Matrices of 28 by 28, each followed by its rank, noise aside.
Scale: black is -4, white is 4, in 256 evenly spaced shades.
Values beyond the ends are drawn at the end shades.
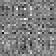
four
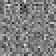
six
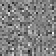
eight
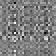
three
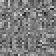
six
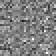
eight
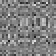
three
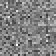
eight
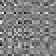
three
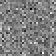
eight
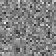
eight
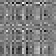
two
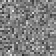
eight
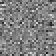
six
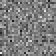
eight
